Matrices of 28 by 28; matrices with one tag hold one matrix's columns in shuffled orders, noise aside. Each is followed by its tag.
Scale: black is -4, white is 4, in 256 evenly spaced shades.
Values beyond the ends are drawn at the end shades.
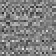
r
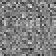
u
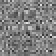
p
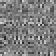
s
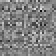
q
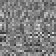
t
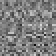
t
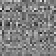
q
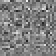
q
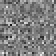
s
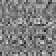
s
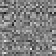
r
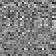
u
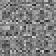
p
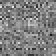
u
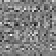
q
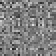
u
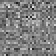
u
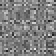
p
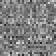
s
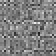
p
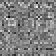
u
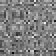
p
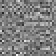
r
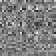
q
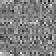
s
